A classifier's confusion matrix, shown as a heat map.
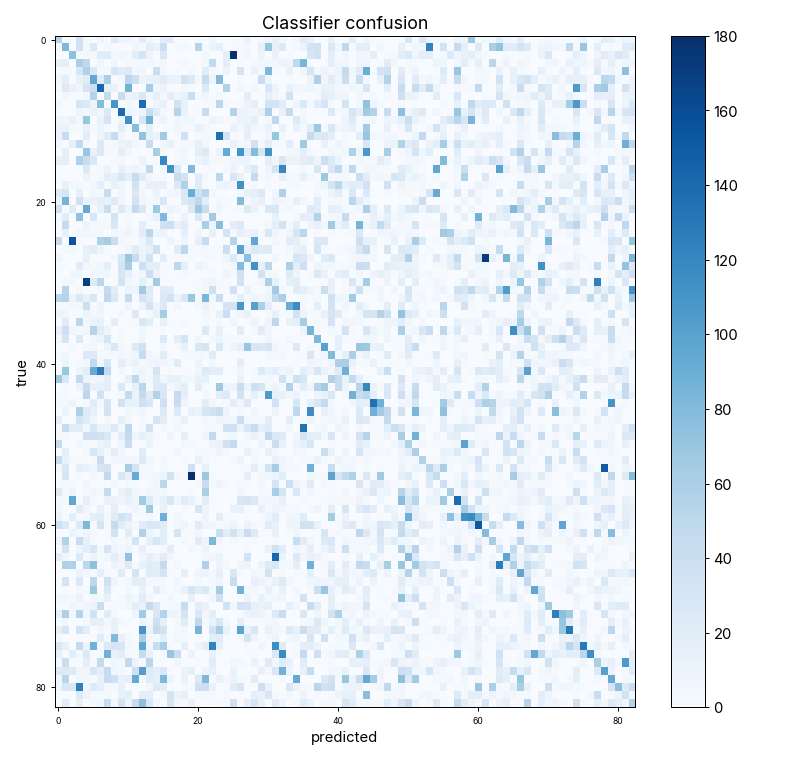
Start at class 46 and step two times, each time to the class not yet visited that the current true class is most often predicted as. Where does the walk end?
65
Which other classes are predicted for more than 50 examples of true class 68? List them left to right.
5, 23, 26, 38
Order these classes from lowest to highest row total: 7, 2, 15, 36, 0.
0, 7, 2, 15, 36
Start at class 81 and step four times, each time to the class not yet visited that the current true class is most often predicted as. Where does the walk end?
57
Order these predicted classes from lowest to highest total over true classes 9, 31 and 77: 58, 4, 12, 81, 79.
4, 58, 12, 79, 81
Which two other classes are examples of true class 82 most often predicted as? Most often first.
12, 67
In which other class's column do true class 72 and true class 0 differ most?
59
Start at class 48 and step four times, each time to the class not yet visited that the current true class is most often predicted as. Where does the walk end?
58
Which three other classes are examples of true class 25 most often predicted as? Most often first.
2, 28, 70
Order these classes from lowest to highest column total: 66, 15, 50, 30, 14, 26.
14, 50, 30, 26, 15, 66
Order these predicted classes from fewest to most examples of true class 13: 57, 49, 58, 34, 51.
34, 58, 51, 57, 49
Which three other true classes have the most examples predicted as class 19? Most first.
54, 16, 32
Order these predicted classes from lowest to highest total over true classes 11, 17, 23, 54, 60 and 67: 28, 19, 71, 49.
71, 28, 49, 19
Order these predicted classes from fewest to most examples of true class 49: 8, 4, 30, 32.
8, 32, 4, 30
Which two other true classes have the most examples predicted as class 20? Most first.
73, 21
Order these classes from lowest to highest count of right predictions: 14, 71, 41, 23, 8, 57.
14, 23, 41, 8, 71, 57
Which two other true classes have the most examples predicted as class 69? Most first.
28, 16
